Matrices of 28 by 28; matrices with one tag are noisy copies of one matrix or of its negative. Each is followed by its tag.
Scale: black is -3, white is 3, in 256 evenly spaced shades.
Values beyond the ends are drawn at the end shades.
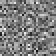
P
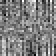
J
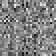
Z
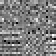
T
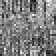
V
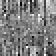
V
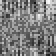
V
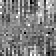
V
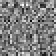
Z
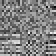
T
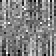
J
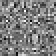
Z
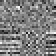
T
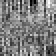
V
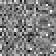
P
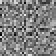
P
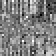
V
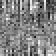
V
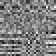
T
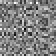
P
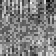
V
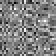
P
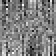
J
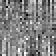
J
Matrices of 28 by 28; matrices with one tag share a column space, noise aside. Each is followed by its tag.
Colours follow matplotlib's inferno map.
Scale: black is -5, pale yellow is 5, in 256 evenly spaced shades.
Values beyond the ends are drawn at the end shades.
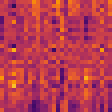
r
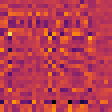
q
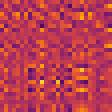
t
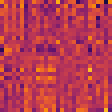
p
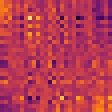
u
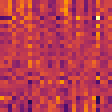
u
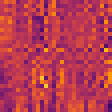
r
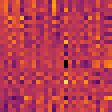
u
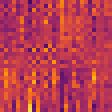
r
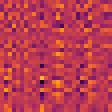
t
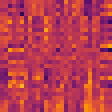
r
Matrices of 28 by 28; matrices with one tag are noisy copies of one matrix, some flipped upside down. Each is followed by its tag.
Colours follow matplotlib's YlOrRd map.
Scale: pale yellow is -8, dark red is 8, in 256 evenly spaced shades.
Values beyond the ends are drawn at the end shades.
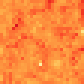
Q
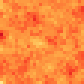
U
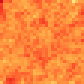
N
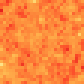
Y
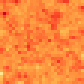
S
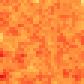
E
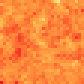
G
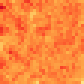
E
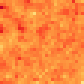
E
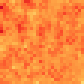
E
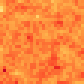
S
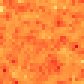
S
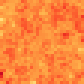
Y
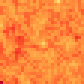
G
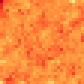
N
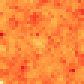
U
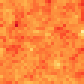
Q
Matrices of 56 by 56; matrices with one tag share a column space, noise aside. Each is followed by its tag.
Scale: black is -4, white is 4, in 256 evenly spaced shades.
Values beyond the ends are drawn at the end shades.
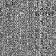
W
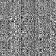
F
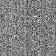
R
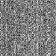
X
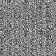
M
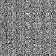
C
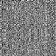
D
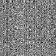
M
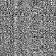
W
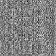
X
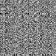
C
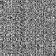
X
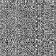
M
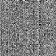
D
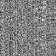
X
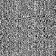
R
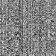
F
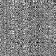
M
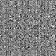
R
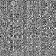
R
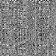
D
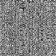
D
